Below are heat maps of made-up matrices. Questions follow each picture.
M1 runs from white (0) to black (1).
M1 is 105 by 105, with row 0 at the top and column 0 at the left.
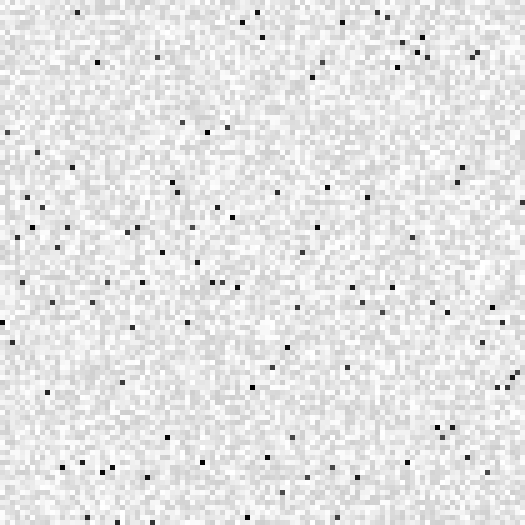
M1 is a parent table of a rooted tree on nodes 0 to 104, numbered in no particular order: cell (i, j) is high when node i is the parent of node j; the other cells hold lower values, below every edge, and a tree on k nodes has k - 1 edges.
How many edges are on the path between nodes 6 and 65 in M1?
7
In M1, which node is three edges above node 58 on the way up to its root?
11
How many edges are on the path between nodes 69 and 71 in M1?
9
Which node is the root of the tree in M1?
74
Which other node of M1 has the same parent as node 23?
30
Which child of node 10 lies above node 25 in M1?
95
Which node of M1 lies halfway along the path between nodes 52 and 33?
104
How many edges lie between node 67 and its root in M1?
2
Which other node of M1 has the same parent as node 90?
87
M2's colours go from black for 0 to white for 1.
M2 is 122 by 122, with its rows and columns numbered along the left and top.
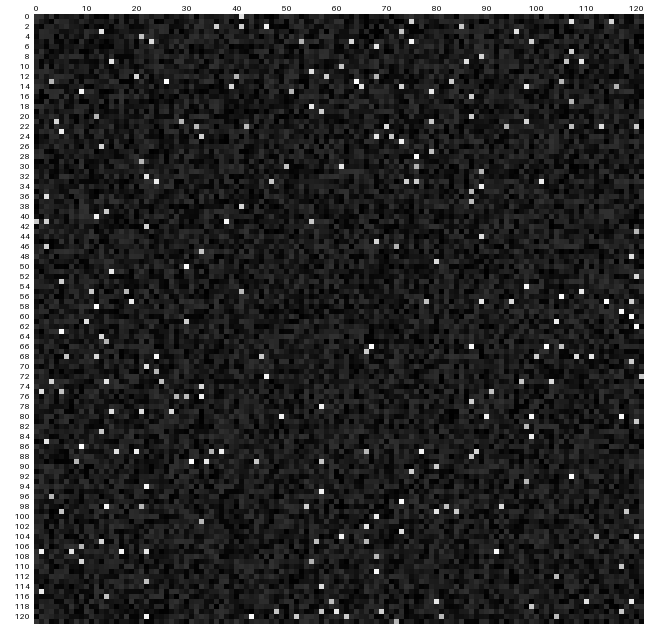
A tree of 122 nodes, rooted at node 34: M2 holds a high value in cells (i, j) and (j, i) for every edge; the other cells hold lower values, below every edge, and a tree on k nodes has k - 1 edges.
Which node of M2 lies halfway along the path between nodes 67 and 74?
12
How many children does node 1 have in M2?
2
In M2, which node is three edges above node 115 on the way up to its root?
5
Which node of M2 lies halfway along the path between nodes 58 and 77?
20
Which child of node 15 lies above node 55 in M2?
9
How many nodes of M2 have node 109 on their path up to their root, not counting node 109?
12
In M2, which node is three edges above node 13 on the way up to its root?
87
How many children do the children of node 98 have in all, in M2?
3
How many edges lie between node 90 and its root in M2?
6
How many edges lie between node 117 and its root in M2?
4
